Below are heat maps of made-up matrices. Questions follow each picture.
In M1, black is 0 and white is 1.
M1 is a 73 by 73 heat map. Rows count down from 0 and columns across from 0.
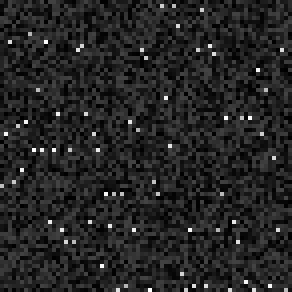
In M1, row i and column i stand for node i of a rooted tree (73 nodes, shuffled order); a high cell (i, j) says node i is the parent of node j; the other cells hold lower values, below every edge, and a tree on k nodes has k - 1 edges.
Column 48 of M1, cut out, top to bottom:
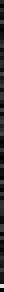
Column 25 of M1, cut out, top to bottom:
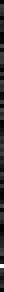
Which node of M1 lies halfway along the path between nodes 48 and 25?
22
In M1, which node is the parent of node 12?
55
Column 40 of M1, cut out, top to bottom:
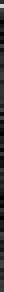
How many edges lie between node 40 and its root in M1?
4
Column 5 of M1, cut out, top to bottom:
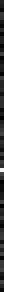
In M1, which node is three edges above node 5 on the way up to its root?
14
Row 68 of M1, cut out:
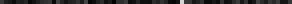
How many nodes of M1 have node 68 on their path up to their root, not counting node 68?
3
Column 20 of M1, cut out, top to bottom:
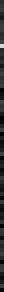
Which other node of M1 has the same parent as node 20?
52
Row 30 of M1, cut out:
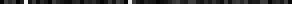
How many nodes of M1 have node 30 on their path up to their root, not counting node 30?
4
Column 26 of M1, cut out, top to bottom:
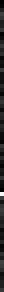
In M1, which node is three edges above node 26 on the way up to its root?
72
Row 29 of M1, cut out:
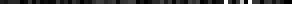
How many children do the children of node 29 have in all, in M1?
4
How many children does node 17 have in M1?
1
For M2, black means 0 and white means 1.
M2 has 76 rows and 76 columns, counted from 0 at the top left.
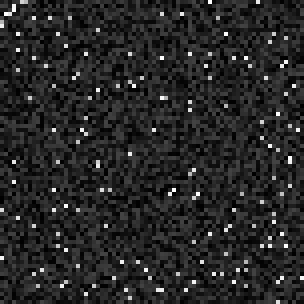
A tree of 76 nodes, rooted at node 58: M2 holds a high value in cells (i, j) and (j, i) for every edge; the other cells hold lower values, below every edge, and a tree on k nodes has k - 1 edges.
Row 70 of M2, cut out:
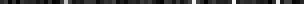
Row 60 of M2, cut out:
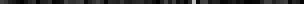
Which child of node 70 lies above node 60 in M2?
48
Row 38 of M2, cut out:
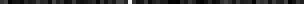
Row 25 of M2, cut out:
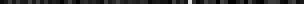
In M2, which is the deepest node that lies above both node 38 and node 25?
13
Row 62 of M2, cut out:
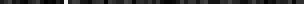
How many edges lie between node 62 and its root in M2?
3
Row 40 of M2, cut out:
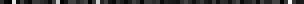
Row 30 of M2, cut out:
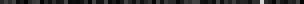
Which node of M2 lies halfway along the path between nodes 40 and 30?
61
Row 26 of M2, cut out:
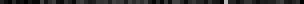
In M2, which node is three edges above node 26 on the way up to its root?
14
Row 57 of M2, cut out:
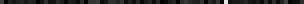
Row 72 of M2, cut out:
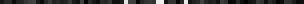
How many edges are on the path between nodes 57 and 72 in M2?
5
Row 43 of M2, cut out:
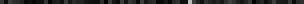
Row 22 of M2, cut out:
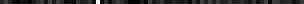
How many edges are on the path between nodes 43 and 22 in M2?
8
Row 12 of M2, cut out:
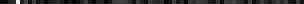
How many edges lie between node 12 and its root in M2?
4
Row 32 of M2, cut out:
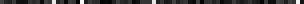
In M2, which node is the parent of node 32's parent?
52
